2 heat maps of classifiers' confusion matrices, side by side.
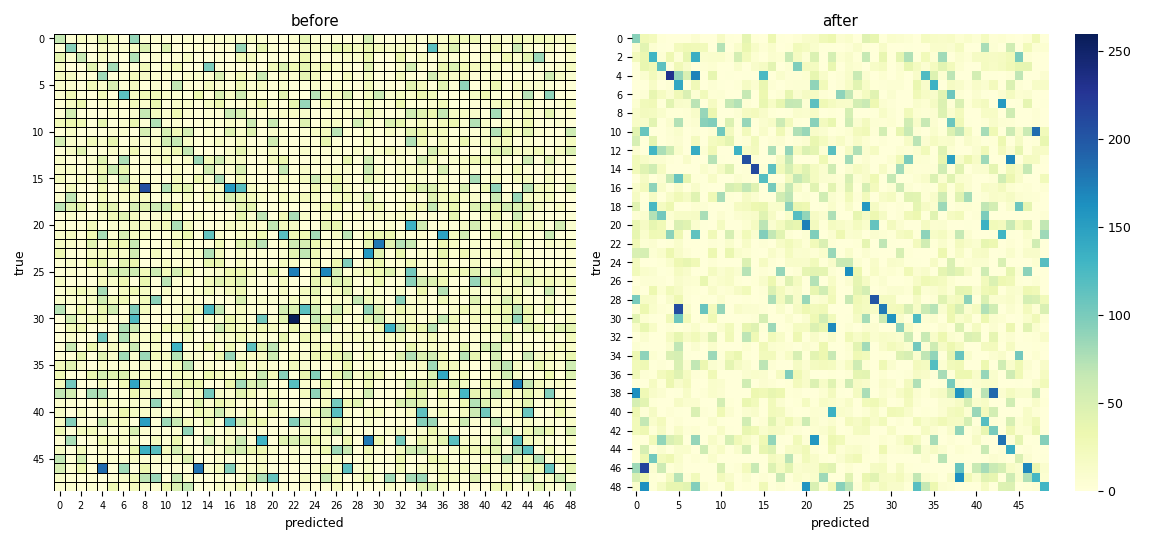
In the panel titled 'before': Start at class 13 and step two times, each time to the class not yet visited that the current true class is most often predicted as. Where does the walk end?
46
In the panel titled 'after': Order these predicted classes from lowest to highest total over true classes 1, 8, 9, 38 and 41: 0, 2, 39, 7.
7, 2, 39, 0
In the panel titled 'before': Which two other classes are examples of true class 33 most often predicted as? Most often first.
11, 18
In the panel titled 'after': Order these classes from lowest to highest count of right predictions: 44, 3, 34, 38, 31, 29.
34, 31, 3, 44, 38, 29
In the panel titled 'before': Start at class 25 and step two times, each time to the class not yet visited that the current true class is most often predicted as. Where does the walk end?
30
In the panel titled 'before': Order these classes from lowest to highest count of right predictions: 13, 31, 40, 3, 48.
3, 48, 13, 40, 31
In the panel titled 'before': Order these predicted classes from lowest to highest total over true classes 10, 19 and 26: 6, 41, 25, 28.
28, 25, 6, 41
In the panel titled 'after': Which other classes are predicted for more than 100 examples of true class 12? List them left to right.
2, 7, 23
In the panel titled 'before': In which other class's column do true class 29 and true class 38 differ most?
23
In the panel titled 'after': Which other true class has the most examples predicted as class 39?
38
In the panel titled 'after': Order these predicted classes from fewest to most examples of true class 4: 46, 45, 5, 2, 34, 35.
46, 2, 35, 45, 5, 34
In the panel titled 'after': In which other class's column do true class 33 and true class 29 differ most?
5
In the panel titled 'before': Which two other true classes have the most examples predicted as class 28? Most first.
9, 39
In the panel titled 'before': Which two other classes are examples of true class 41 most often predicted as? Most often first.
8, 16
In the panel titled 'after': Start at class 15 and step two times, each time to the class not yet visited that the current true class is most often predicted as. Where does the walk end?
35
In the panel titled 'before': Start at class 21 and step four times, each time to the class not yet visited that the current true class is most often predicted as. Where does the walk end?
4
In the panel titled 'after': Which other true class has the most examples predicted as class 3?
19
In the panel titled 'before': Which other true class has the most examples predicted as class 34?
40
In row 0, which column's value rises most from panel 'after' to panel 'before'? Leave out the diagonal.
7
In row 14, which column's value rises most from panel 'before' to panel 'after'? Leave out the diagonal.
16
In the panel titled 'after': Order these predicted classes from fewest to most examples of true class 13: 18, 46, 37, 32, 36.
46, 36, 18, 32, 37
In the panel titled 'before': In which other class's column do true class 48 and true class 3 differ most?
14
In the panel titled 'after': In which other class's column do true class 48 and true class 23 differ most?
20
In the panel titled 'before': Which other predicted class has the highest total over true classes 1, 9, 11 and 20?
33
